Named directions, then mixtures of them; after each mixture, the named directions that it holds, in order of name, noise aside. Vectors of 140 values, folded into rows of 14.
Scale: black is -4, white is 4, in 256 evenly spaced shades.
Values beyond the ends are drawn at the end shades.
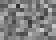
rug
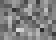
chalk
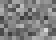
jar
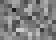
chalk.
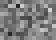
jar, rug.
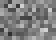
jar, rug.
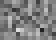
chalk.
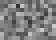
rug.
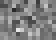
chalk, rug.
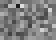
jar, rug.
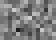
chalk.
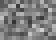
rug.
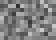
rug.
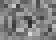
chalk, rug.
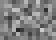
chalk.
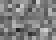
chalk, jar.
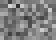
jar, rug.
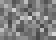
chalk, jar.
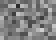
rug.
